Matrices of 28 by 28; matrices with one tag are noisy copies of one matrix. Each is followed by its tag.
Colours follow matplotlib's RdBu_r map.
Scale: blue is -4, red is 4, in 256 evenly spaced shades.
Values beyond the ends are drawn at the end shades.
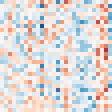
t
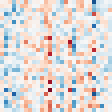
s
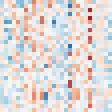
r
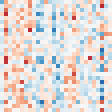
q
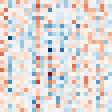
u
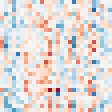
s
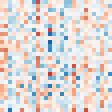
u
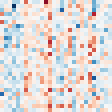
s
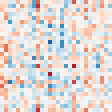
u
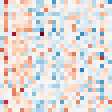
q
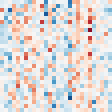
r
